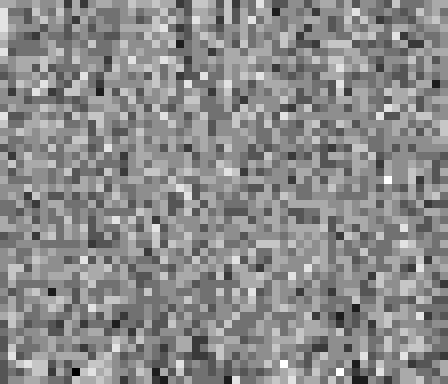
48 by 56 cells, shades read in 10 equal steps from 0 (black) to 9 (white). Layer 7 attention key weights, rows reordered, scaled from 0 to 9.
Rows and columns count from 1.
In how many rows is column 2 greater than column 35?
13
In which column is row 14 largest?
49
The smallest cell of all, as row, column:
47, 10
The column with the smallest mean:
55
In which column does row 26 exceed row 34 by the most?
33
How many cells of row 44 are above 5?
16
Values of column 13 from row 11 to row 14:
2 1 6 5
